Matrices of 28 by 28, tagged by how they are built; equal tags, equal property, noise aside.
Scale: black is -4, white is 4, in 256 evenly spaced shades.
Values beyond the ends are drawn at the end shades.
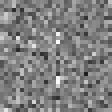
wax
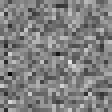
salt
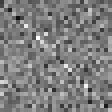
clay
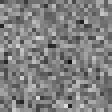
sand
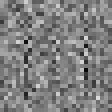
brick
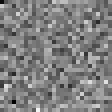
sand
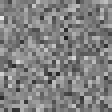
sand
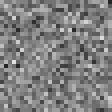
sand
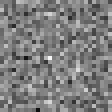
salt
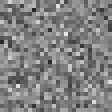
sand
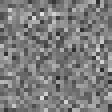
sand
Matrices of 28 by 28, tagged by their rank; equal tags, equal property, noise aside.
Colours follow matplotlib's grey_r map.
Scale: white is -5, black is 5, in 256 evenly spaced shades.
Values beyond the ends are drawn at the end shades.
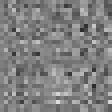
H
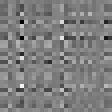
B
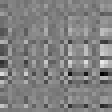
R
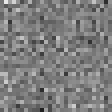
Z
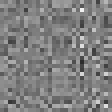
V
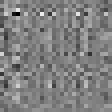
V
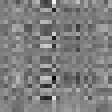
B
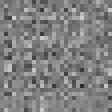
H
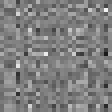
V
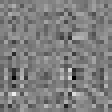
V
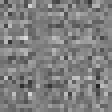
H
